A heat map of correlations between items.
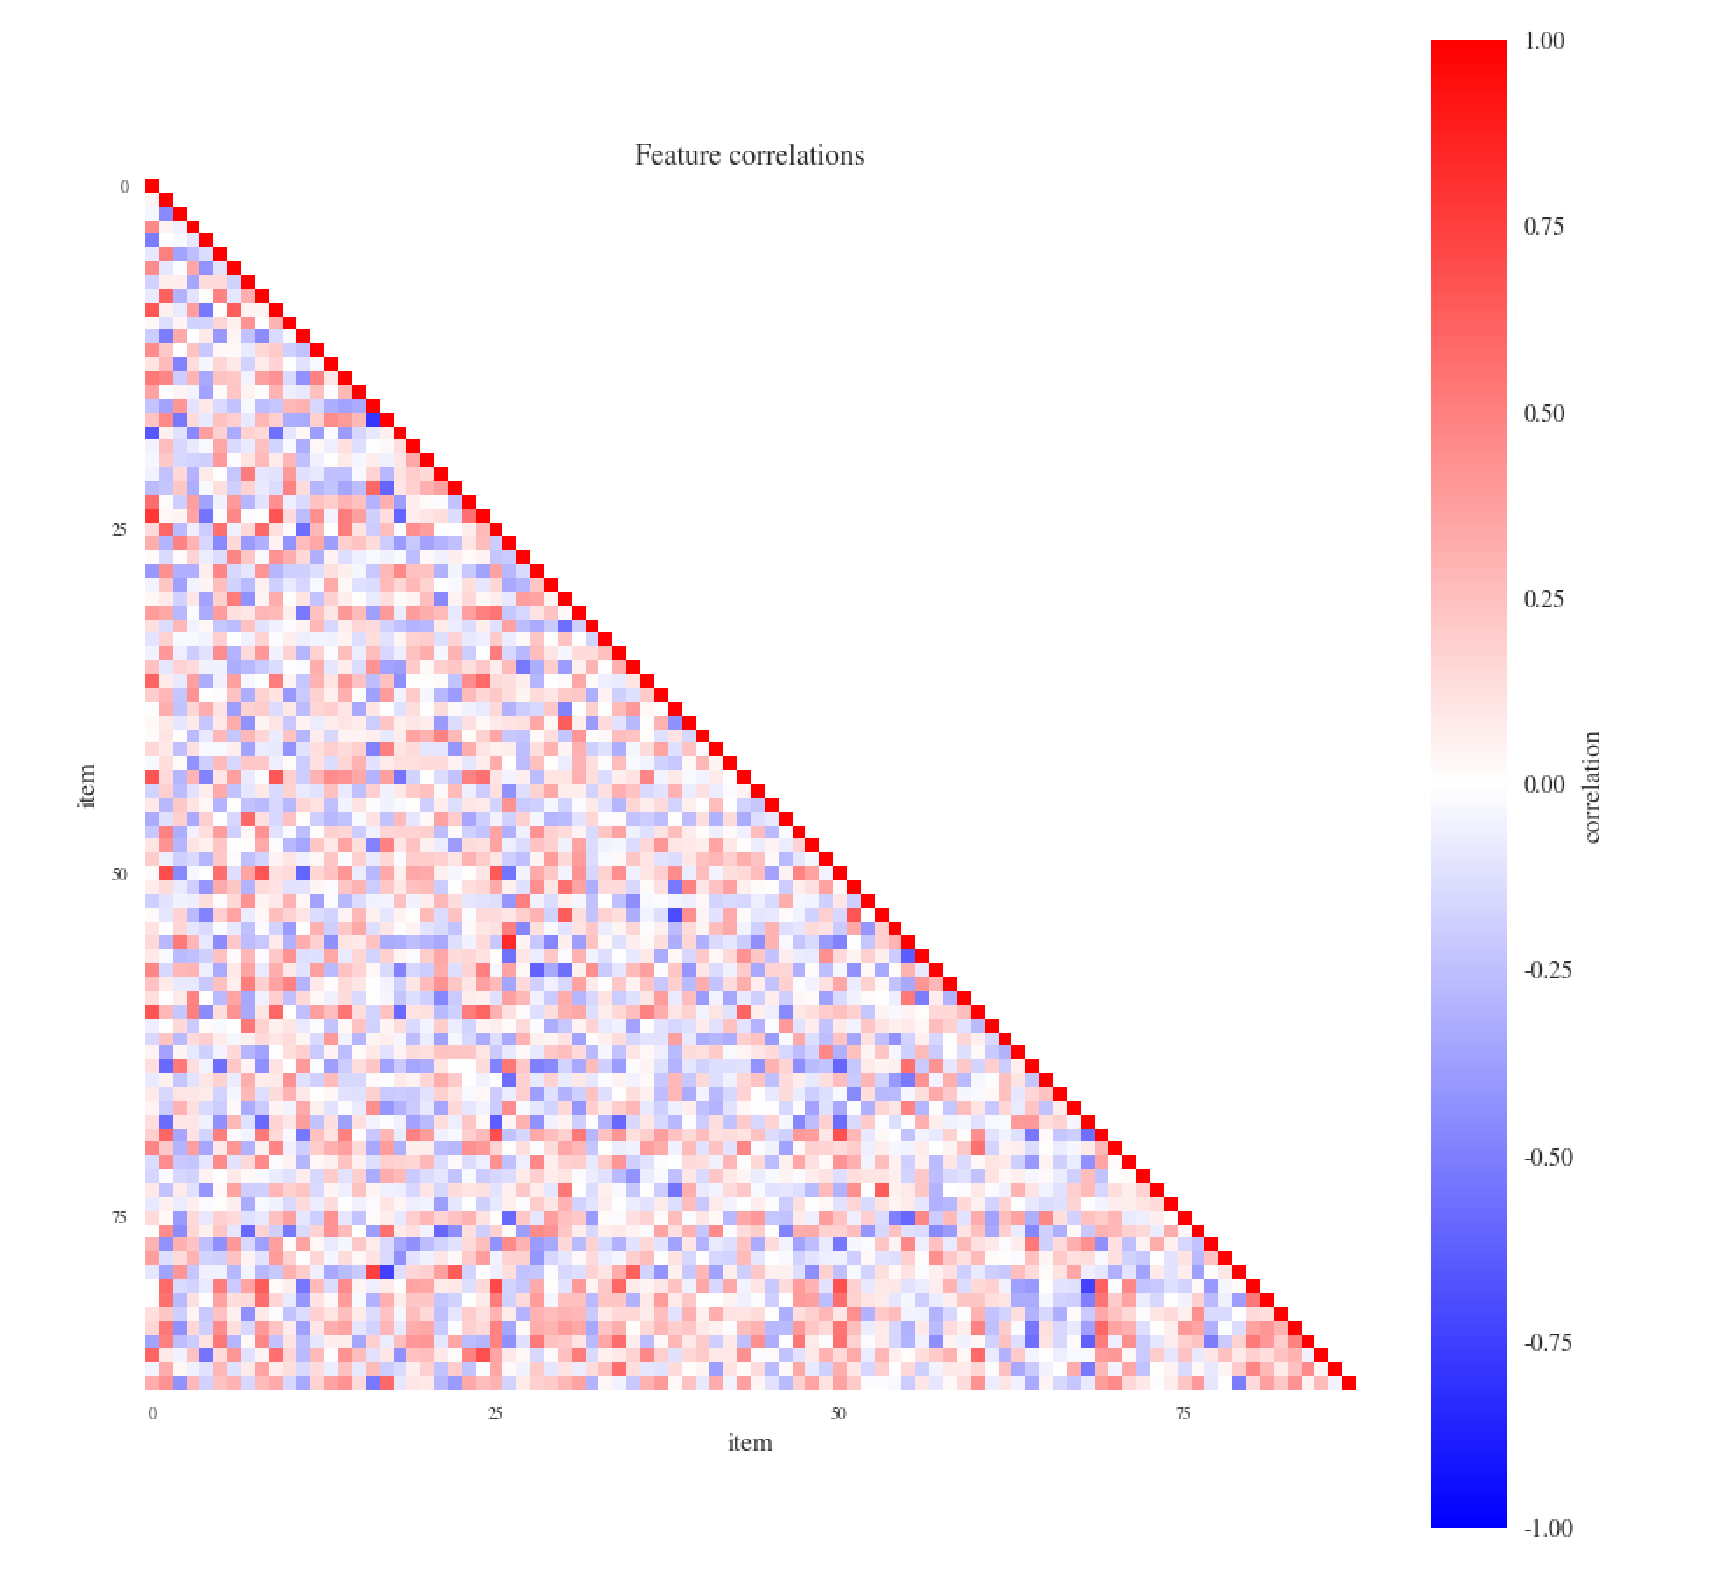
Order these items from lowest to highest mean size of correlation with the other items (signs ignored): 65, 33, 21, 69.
33, 65, 21, 69
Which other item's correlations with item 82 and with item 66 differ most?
51
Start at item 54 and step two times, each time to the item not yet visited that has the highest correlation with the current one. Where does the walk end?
55
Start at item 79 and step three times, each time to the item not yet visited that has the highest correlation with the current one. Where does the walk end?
10
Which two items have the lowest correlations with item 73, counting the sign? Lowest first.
38, 4
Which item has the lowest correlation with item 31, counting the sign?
11
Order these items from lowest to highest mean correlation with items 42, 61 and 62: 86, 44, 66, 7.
44, 66, 86, 7
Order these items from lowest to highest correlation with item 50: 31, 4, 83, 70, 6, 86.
6, 4, 70, 86, 31, 83
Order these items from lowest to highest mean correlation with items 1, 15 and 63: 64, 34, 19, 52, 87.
64, 52, 34, 19, 87
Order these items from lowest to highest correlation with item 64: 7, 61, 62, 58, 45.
62, 58, 7, 61, 45
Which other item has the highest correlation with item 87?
17
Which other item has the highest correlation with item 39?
30
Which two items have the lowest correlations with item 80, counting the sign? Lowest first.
68, 11
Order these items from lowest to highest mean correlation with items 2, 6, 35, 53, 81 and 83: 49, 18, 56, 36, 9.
18, 56, 49, 36, 9
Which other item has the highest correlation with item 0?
24
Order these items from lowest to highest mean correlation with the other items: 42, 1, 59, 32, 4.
4, 32, 59, 42, 1
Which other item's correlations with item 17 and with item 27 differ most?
76
